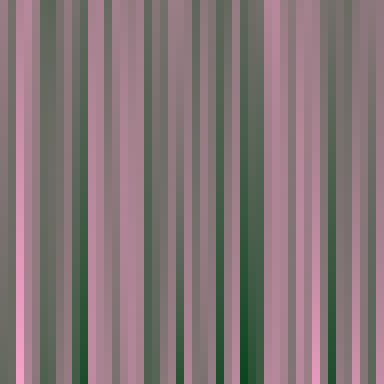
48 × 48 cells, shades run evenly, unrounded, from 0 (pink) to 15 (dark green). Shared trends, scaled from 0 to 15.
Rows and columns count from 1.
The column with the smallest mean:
3
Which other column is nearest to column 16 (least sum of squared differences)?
36
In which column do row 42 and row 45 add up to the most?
31
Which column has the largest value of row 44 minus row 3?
23
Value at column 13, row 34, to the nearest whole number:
5
